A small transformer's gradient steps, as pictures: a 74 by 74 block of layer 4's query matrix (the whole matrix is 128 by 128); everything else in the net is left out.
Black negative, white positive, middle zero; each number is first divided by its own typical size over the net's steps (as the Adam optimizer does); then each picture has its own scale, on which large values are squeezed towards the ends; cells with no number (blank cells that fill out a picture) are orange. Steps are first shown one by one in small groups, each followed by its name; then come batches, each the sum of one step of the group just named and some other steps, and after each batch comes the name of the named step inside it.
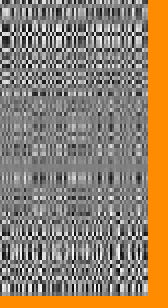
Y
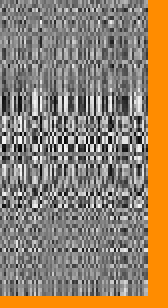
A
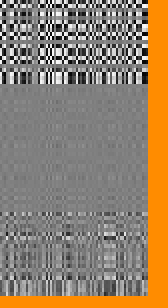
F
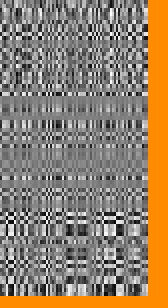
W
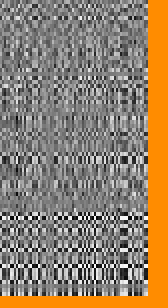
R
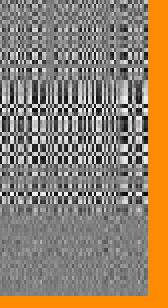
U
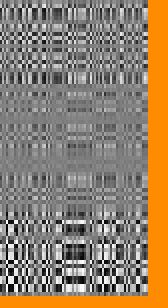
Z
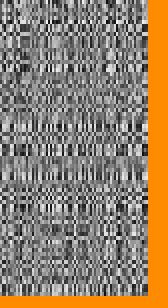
W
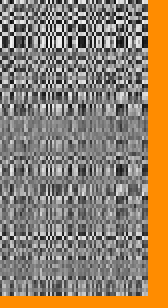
Y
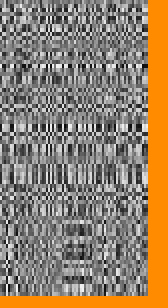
Z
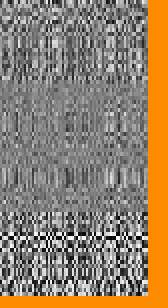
R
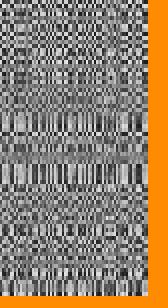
F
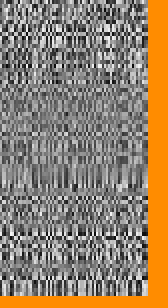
Y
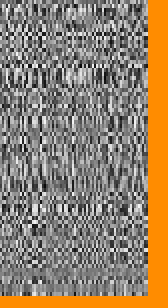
A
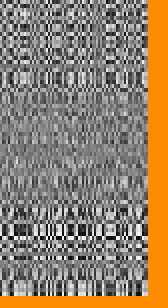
R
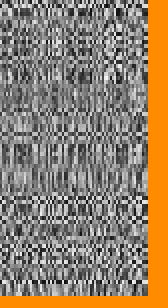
Y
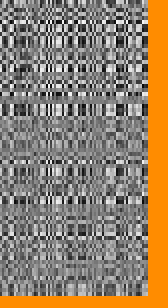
W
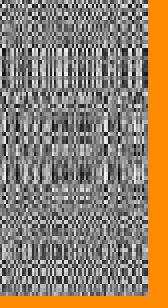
A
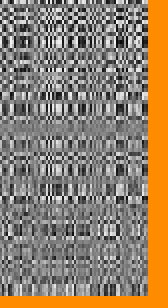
W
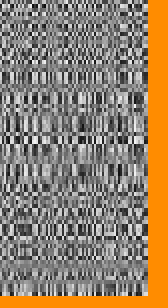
F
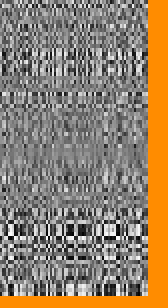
W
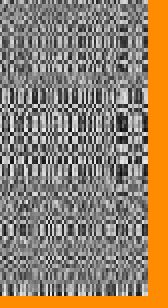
U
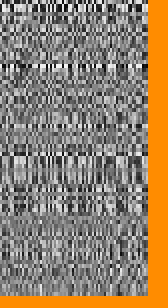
Y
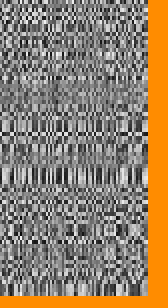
W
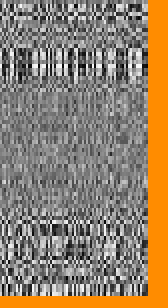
Z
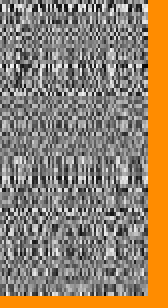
W
